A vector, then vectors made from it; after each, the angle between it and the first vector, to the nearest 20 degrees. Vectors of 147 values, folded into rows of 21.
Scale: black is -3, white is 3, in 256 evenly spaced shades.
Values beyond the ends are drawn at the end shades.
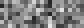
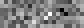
120 degrees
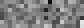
80 degrees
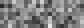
20 degrees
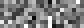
60 degrees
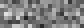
100 degrees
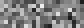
80 degrees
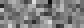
40 degrees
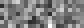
20 degrees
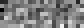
100 degrees
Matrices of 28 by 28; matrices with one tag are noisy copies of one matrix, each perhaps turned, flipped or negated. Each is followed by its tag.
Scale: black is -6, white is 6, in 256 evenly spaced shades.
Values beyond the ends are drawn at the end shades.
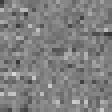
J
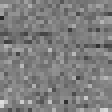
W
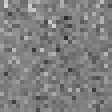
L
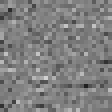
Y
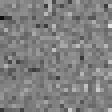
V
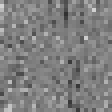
W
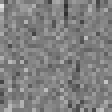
W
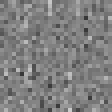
Y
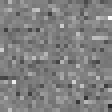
J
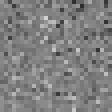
L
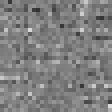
J
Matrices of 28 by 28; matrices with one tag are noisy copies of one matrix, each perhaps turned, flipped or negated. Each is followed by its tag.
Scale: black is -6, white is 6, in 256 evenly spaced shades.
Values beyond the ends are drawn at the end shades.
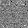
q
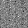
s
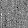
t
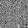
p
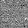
p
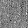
t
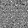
q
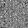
q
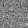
s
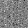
s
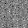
s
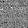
p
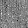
t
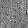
t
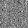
p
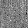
t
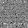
q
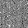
p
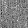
t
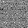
p
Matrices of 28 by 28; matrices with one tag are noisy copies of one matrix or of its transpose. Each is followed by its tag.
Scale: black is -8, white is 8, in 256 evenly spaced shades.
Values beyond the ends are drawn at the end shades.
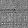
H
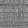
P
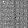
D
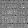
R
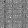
P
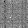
P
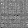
D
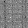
P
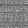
P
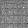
R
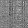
H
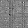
H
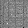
R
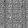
P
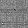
H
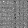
D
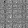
P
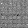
D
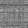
P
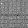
D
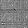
H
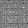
R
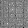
R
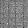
R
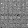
D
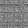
P
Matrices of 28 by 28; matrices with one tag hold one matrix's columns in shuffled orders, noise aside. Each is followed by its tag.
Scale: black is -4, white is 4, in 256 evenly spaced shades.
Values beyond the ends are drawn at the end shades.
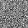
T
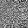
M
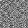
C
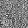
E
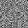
C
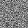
C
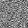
C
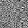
C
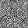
T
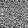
M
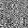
E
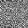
M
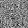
E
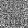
E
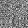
E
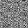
C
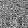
E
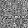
T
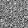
T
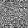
M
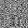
E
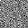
C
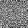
M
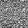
M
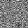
C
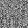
E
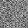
C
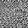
M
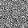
T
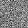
C
